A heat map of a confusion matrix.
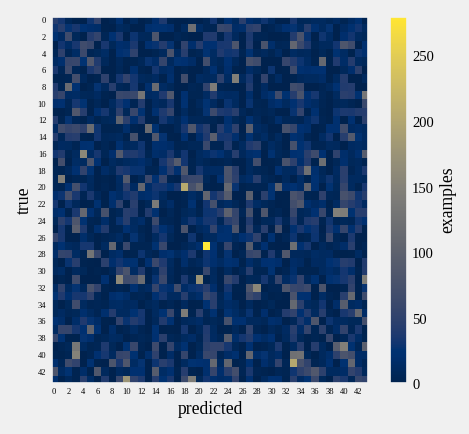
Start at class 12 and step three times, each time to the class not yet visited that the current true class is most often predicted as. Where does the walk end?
10
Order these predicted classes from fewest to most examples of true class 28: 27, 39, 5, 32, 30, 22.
39, 22, 30, 27, 32, 5
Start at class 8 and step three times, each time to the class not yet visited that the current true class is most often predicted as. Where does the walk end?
41
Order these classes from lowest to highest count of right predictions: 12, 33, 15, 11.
15, 12, 11, 33
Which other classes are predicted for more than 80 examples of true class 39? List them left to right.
3, 40, 43
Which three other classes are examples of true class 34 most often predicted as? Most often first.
33, 40, 3
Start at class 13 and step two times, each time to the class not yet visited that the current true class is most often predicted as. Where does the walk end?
37
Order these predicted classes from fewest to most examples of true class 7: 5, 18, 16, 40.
5, 16, 40, 18
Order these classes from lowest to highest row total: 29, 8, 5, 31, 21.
29, 8, 5, 21, 31
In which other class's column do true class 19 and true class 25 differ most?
1
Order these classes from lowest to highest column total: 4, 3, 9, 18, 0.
0, 4, 9, 18, 3
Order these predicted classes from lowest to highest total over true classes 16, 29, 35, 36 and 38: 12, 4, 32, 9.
32, 12, 9, 4
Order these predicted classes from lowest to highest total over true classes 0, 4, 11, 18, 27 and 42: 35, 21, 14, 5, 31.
31, 5, 14, 35, 21
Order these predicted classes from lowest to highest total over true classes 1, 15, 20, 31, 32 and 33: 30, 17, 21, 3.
30, 17, 21, 3
